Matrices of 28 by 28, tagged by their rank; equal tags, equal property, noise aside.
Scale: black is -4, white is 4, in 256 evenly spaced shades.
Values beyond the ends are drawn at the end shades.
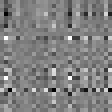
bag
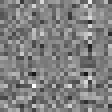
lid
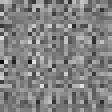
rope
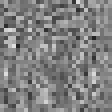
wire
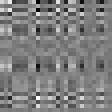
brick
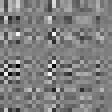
bag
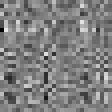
lid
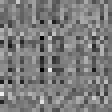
lid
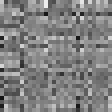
lid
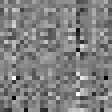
rope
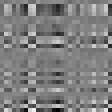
brick
